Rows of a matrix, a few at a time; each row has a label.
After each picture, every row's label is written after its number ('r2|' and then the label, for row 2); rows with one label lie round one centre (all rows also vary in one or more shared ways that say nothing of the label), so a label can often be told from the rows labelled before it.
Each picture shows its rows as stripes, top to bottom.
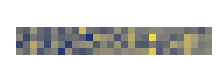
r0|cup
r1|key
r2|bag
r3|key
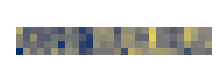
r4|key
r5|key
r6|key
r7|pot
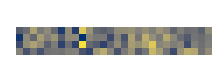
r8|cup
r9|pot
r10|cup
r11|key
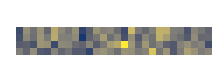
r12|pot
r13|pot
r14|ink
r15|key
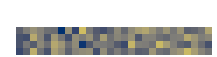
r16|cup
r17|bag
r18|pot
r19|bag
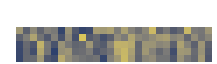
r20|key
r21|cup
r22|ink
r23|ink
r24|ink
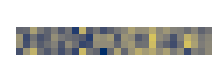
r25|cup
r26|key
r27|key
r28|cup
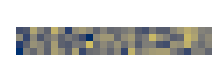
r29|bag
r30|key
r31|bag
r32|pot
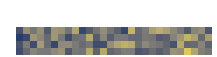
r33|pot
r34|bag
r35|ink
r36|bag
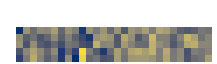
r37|pot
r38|key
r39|key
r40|cup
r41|cup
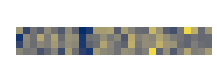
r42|key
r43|pot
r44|pot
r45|key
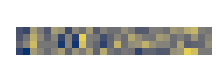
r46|bag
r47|cup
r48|cup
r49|bag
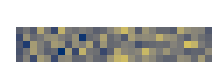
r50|ink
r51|pot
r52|bag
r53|cup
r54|ink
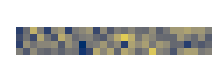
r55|bag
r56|ink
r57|pot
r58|key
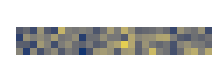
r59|ink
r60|pot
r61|ink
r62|key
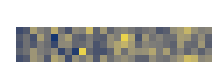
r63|bag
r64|ink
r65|ink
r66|cup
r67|bag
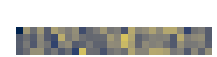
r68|pot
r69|ink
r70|ink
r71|cup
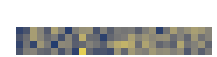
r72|bag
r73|cup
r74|ink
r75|cup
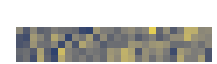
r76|key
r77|bag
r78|cup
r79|ink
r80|ink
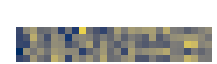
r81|cup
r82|bag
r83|bag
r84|pot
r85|bag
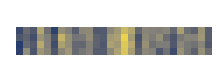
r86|ink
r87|ink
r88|ink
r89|ink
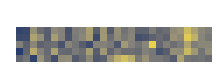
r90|bag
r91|bag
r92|key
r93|bag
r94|ink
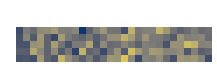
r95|pot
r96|ink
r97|bag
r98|cup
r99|ink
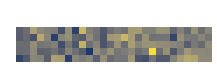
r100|cup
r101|ink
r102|cup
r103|key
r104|bag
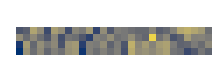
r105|bag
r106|key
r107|pot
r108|pot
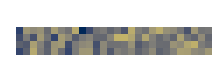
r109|pot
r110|ink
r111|bag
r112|bag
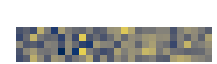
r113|ink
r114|cup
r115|key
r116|cup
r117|bag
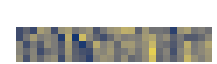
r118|ink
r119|cup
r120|key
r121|key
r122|key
